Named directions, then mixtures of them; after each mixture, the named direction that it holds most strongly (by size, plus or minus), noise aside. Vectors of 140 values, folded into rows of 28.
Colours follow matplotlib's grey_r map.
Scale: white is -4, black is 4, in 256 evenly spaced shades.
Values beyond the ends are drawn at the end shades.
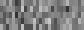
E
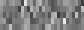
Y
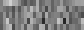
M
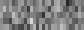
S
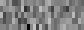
E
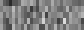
M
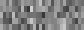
S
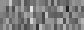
M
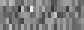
Y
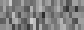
S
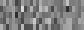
E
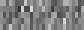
Y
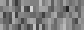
E
